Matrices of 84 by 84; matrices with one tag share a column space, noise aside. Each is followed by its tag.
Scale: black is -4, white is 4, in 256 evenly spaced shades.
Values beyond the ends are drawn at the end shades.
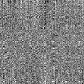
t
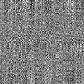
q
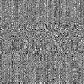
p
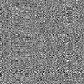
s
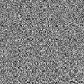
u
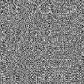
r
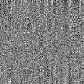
t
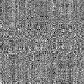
p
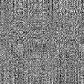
q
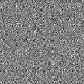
u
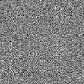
s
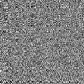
u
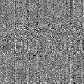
p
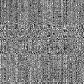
p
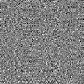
u
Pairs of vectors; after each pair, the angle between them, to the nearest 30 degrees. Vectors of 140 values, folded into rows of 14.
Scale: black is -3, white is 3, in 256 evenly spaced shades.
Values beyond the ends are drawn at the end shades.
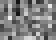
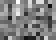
150 degrees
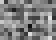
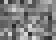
150 degrees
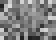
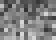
120 degrees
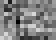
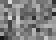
120 degrees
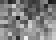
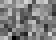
90 degrees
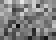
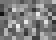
120 degrees
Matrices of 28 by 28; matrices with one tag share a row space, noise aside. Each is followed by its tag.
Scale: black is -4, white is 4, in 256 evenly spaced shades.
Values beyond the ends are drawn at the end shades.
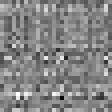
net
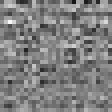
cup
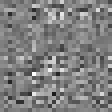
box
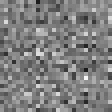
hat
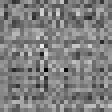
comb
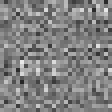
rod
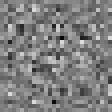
box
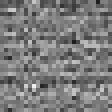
cup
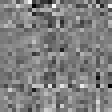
box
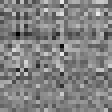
net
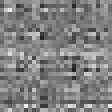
cup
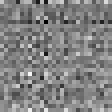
comb
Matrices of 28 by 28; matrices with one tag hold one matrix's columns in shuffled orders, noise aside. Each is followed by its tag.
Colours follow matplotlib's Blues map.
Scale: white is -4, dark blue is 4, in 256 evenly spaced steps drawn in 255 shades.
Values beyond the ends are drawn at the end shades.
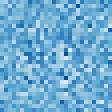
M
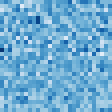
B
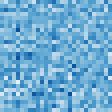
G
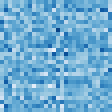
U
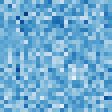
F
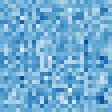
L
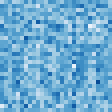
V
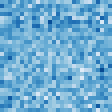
F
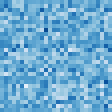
U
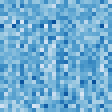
V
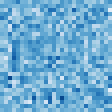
L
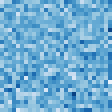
G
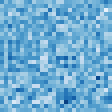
L
